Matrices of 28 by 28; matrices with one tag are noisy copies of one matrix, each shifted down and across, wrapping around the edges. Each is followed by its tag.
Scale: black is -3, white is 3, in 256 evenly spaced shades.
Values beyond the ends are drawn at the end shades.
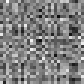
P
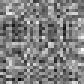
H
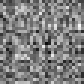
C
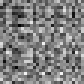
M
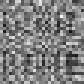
M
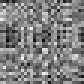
H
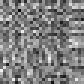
C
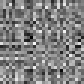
P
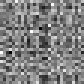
P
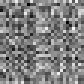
C
